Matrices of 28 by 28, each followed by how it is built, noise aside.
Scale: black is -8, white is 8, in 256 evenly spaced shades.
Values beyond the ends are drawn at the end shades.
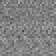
repeating columns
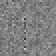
uneven columns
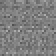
repeating columns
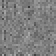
low rank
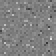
sparse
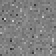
sparse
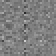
low rank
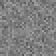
noise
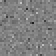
sparse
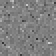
sparse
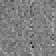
uneven columns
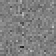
uneven columns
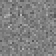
low rank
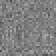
low rank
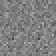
repeating columns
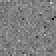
sparse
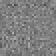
low rank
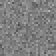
noise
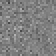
uneven columns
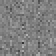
uneven columns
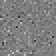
sparse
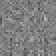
low rank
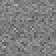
repeating columns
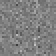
uneven columns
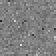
sparse
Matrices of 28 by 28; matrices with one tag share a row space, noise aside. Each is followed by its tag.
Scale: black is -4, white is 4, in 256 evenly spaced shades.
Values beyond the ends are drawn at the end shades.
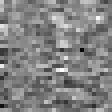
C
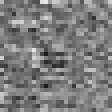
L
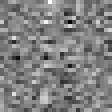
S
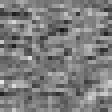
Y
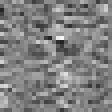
C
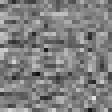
L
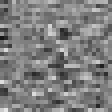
C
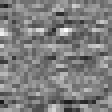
C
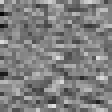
C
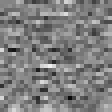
S
